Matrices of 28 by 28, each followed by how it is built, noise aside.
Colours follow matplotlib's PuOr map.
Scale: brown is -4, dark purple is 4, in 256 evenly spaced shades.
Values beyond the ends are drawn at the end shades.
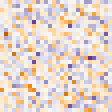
repeating rows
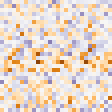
repeating columns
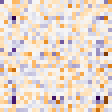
low rank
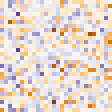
repeating rows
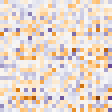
low rank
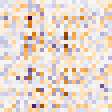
low rank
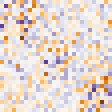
block diagonal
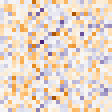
repeating rows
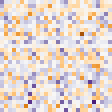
repeating columns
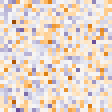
repeating rows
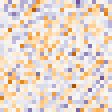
Hankel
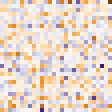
low rank
